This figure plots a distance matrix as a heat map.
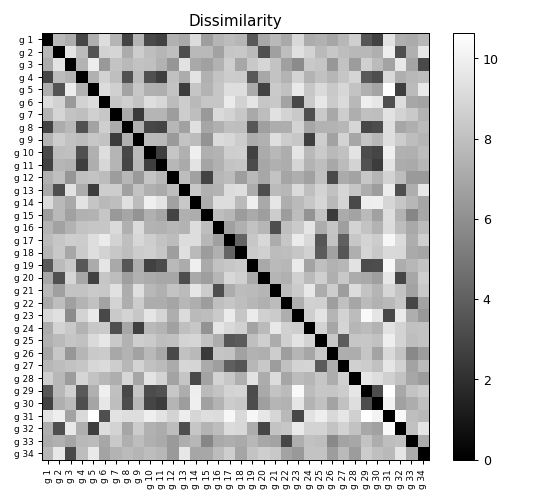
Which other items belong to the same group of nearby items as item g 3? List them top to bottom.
g 34
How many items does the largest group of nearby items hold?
8
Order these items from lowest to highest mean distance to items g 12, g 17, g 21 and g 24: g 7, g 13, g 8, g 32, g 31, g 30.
g 7, g 8, g 30, g 13, g 32, g 31
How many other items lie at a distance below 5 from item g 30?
7
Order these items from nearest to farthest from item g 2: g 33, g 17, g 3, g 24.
g 33, g 17, g 24, g 3
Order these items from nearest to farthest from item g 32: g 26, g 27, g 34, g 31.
g 26, g 27, g 34, g 31
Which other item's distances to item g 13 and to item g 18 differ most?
g 5
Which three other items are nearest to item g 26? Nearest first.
g 15, g 12, g 33
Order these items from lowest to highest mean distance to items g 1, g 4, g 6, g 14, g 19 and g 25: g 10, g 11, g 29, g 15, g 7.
g 11, g 10, g 29, g 15, g 7
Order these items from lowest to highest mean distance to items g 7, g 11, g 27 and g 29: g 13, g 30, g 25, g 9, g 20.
g 30, g 9, g 25, g 20, g 13
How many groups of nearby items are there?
10
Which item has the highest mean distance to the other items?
g 31
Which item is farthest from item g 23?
g 29
